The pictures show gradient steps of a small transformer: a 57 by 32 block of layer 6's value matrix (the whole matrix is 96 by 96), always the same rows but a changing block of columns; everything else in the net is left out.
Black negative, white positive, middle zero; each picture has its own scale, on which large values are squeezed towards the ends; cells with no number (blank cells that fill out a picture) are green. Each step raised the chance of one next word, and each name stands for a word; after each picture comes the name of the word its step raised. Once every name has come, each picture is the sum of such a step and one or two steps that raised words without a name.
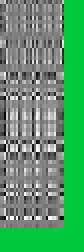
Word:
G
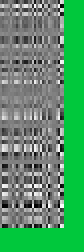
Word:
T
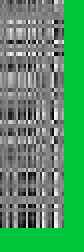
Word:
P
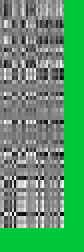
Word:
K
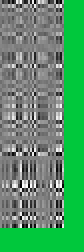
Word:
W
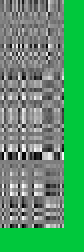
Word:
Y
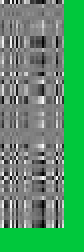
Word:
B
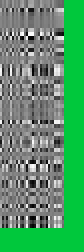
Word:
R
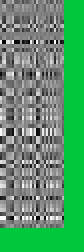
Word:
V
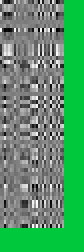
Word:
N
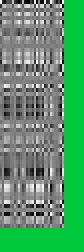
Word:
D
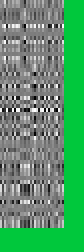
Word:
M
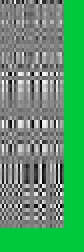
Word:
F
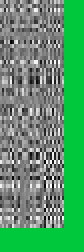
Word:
V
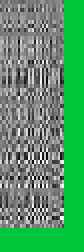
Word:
V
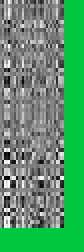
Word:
K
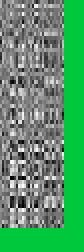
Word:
T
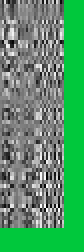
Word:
P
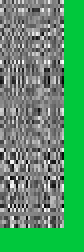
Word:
R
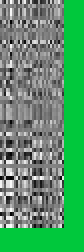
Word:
K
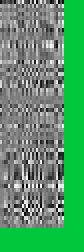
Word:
D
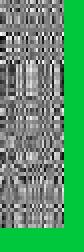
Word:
R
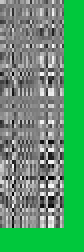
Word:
F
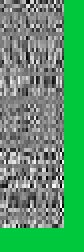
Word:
W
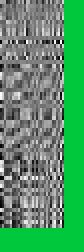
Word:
P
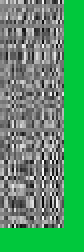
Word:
N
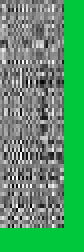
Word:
G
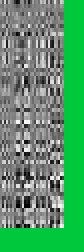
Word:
B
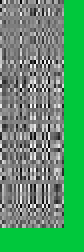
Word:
D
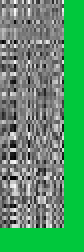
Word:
P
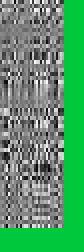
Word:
F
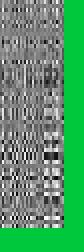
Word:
G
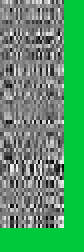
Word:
R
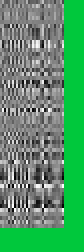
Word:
M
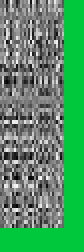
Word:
P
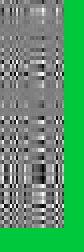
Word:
F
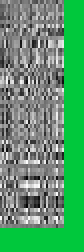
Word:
G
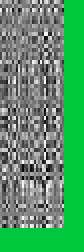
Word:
R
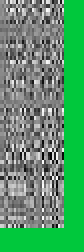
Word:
Y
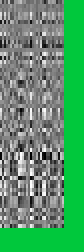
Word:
Y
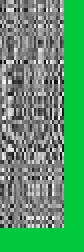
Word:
G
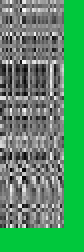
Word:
R
